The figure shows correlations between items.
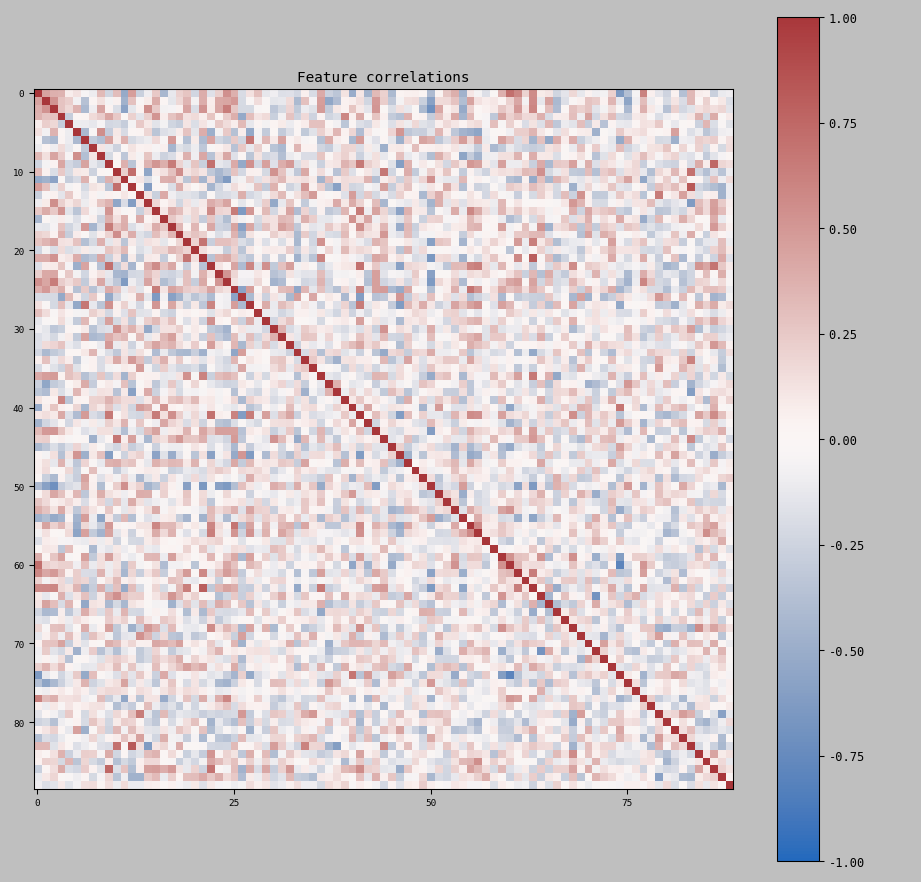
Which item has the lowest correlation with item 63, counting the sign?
50
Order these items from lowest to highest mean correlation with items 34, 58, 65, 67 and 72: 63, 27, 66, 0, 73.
66, 27, 0, 73, 63
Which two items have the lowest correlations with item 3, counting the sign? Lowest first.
26, 54
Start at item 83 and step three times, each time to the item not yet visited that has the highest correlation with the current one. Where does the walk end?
44
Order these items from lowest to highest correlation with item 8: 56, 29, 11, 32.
56, 11, 29, 32
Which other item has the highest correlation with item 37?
75
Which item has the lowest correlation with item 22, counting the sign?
46
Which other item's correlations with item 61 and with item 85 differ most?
54
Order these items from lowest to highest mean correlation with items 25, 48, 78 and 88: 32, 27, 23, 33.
33, 32, 23, 27
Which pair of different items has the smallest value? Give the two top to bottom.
60, 74
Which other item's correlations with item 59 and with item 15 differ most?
71
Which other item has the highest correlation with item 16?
40
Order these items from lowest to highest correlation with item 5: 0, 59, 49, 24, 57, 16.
49, 16, 57, 59, 0, 24
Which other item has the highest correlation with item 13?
79
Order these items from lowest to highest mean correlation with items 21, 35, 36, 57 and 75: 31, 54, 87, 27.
27, 54, 31, 87
